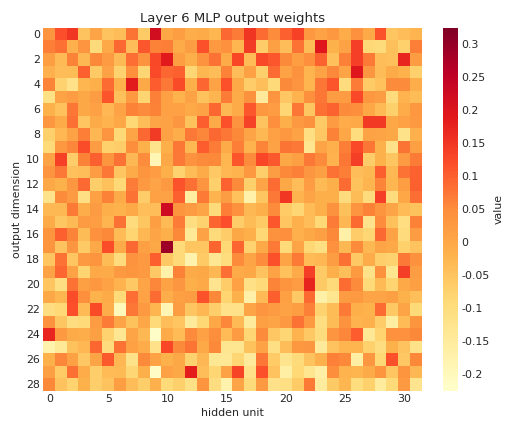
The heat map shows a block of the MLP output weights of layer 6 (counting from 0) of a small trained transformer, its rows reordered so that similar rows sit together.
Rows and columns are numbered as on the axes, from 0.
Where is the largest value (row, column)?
17, 10
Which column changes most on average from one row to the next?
12
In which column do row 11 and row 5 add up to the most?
5
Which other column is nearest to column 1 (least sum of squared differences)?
31
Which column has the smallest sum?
29
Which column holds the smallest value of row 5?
18
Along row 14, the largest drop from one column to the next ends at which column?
11
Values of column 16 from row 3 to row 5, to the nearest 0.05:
-0.05 0 0
